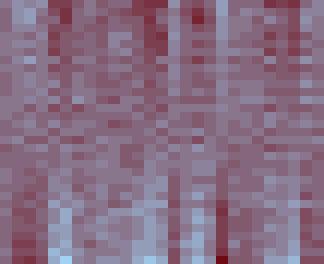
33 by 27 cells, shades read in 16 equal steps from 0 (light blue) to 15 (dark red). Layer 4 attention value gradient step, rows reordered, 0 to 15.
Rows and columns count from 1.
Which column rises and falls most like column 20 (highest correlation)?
1
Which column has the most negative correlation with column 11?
3
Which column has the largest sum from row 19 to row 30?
19
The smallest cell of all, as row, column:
33, 6
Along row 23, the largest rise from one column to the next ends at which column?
15
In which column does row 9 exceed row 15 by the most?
23
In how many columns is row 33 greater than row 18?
10
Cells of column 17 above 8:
12
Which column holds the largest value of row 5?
14
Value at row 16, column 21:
7
